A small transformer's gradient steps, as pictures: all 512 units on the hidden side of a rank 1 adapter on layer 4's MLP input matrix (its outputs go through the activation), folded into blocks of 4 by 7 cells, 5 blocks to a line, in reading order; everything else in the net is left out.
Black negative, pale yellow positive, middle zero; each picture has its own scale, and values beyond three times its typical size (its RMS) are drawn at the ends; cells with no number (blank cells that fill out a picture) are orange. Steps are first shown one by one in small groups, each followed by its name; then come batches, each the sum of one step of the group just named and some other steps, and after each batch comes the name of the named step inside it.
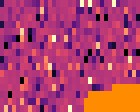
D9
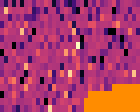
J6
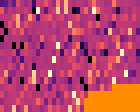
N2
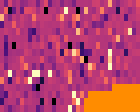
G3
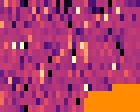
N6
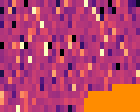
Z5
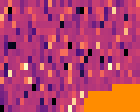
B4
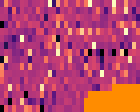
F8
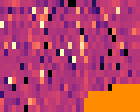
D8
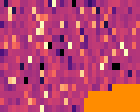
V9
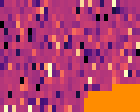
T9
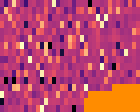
V9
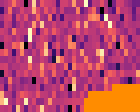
Z5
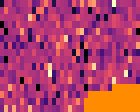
T9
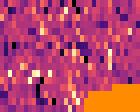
G3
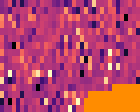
G3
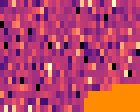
T9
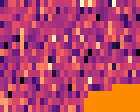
D9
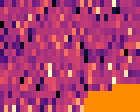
T9
